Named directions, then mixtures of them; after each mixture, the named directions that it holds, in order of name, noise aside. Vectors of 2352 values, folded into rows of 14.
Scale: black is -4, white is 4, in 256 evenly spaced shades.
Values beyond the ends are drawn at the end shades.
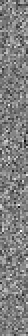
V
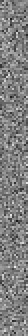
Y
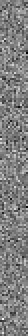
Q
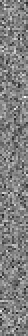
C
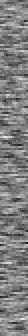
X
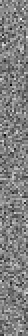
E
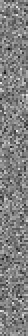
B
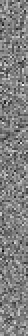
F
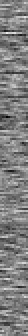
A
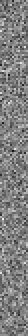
E, F.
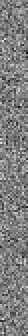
Q.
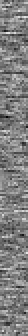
A.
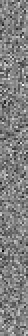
F.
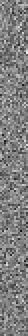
F, Q, V.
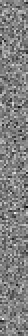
C, E, Q.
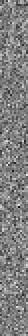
V.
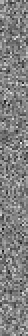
F, V.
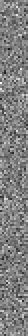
B.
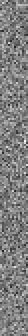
V, Y.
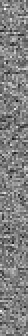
A, C, F.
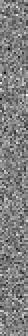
B.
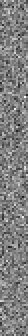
B, C, F.
